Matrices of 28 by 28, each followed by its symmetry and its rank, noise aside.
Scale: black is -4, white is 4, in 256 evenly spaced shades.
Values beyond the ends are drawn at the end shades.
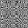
no symmetry, rank three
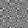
antisymmetric, rank two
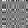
no symmetry, rank one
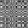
no symmetry, rank two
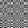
no symmetry, rank one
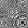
symmetric, rank three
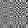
no symmetry, rank one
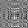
antisymmetric, rank two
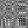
no symmetry, rank two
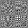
symmetric, rank three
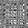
no symmetry, rank three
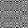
no symmetry, rank one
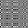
no symmetry, rank one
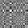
symmetric, rank two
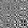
no symmetry, rank two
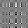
no symmetry, rank one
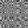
antisymmetric, rank two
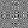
antisymmetric, rank two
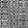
no symmetry, rank two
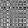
antisymmetric, rank two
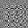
no symmetry, rank three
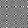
symmetric, rank one
